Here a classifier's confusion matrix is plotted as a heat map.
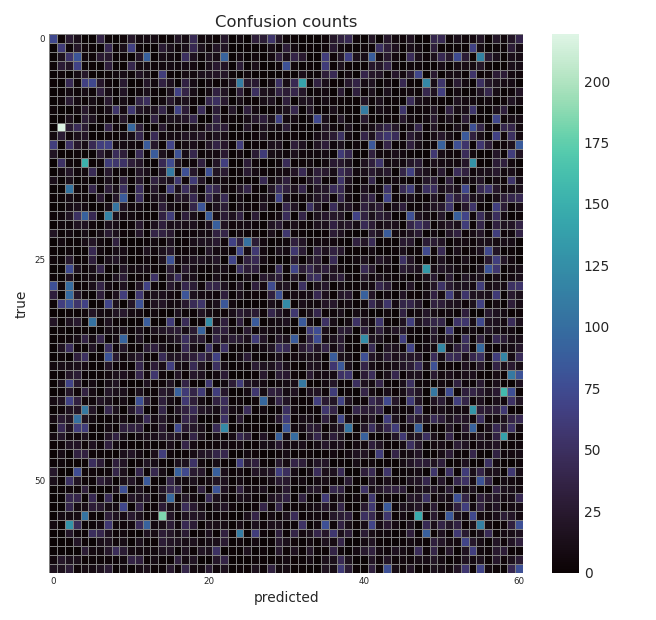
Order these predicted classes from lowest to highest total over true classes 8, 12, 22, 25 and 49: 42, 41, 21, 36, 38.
38, 42, 36, 41, 21
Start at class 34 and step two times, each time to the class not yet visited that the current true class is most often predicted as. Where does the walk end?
58
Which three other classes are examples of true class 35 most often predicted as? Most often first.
50, 55, 46
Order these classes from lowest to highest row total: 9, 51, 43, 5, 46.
46, 9, 51, 43, 5
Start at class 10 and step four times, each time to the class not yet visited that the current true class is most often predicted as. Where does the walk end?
4
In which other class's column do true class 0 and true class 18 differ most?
9
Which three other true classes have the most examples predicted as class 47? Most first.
54, 44, 4
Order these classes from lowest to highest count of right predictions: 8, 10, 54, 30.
8, 54, 10, 30
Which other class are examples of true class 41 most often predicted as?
27
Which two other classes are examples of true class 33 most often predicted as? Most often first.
19, 34
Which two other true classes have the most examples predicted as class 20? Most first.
32, 15
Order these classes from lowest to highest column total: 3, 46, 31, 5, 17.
5, 31, 3, 46, 17
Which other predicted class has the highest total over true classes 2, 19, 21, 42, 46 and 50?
55
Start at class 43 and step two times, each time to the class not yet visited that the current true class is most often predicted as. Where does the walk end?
30
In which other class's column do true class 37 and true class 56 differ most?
24
